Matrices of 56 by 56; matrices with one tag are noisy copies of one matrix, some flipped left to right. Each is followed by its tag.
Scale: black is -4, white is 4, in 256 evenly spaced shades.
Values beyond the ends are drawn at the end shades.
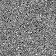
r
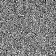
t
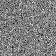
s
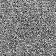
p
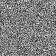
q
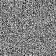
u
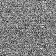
p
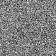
p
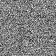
q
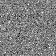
q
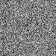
r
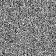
u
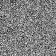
t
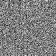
u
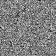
q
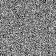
t
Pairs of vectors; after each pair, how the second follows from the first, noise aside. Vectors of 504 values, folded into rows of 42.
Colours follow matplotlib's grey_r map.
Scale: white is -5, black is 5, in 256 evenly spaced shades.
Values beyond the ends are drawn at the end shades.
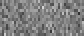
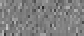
negated, partly zeroed.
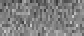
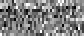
wrapped around, scaled up.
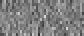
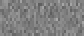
wrapped around, shrunk.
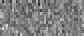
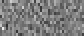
sign-scrambled.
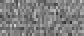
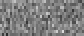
wrapped around, negated.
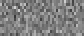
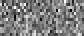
scaled up.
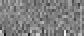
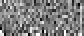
scaled up.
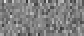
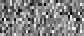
wrapped around, scaled up.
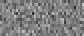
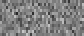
copied.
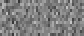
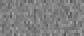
reversed, shrunk.
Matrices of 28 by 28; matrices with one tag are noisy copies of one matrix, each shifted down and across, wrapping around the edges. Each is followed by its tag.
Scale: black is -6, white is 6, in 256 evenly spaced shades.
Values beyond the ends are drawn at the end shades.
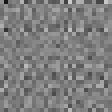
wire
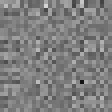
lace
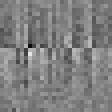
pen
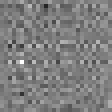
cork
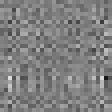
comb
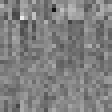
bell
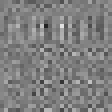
comb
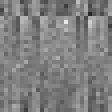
pen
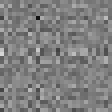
lace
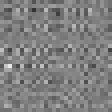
cork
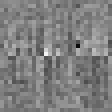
bell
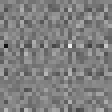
wire
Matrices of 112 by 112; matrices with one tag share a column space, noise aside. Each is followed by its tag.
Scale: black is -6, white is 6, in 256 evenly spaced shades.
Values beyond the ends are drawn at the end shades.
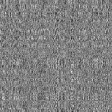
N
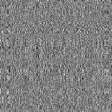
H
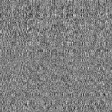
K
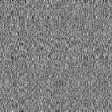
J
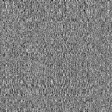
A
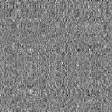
A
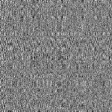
J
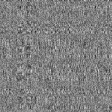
H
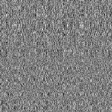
K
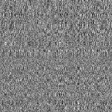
K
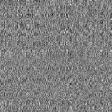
K
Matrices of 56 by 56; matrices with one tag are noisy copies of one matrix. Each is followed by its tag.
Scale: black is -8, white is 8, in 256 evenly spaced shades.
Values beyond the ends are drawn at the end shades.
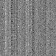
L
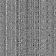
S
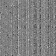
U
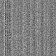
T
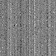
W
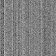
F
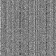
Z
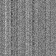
L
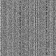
Z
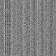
T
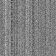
L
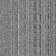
U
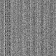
T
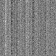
L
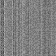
F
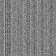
T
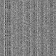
T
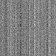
W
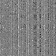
U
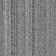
L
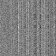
U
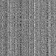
W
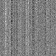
L
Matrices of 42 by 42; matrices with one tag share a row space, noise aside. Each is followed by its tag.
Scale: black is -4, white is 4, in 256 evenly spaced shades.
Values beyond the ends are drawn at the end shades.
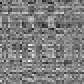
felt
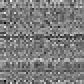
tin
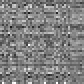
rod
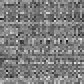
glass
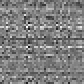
rod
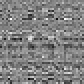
felt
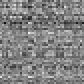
felt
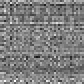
tin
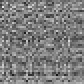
rod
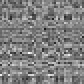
felt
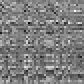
rod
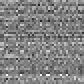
glass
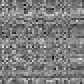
rod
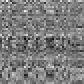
rod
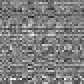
felt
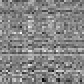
felt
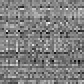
glass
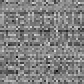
glass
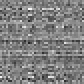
felt
